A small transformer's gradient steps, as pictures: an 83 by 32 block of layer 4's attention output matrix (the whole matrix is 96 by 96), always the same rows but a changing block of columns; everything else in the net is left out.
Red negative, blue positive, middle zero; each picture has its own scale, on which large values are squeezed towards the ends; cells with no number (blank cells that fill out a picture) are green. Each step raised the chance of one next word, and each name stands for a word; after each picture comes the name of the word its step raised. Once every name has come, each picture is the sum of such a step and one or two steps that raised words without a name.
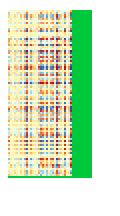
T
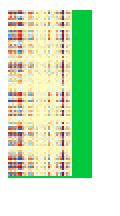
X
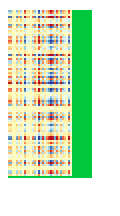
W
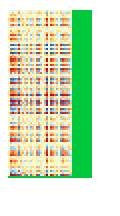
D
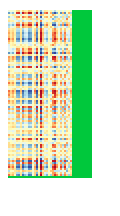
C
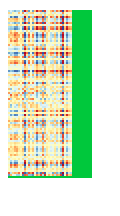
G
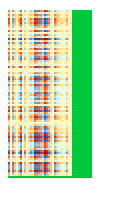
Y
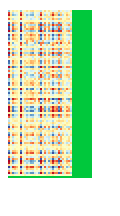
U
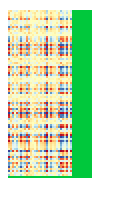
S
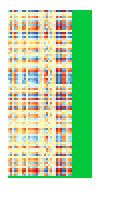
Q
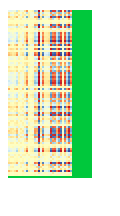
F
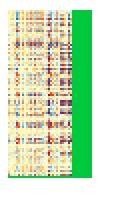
D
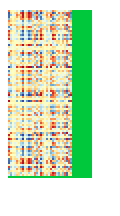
X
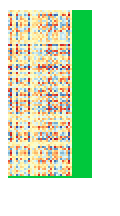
D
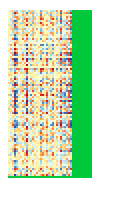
D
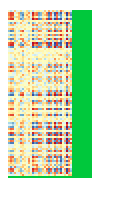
X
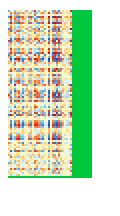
G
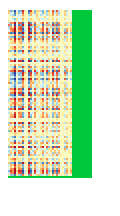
Q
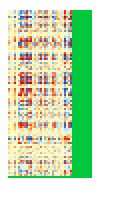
W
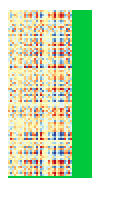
U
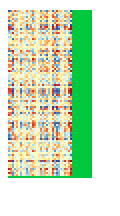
Q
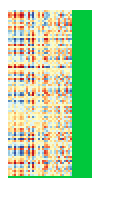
Y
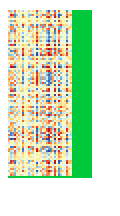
F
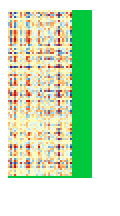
C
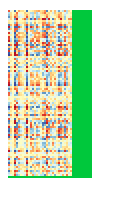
F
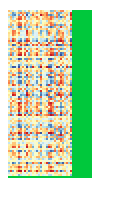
F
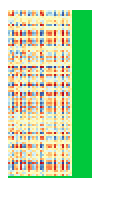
C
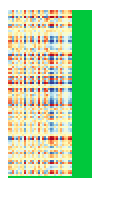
W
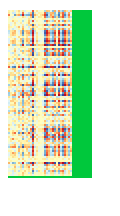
F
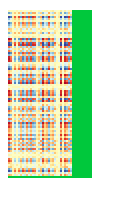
T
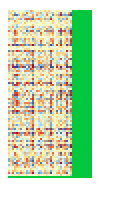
T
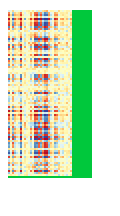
Y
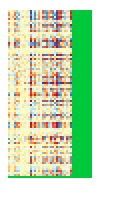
W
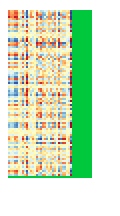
W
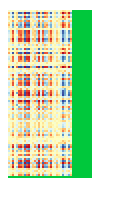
C
